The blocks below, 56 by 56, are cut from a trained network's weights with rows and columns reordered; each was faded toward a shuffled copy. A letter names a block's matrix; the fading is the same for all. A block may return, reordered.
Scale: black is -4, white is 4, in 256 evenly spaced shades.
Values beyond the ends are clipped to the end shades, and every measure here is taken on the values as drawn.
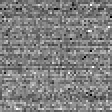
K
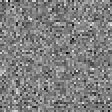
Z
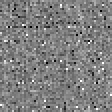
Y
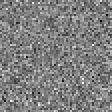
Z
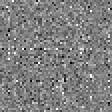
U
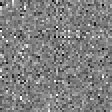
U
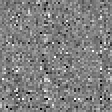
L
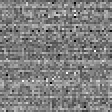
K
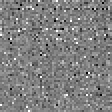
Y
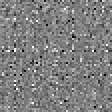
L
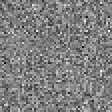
Z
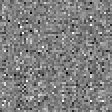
U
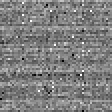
K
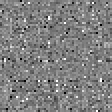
Y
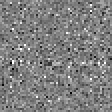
U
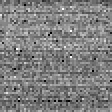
K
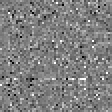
L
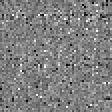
Y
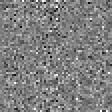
U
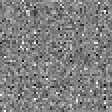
U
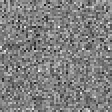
Z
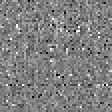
Y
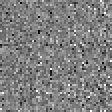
U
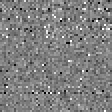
Y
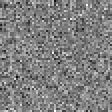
Z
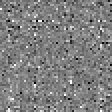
L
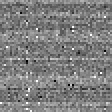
K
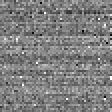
K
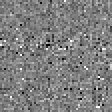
Y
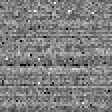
K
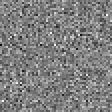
Z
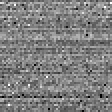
K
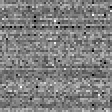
K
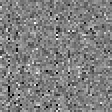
U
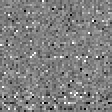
Y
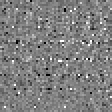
Y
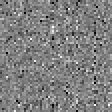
U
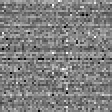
K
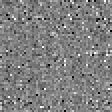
Y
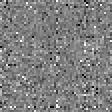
L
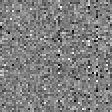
U
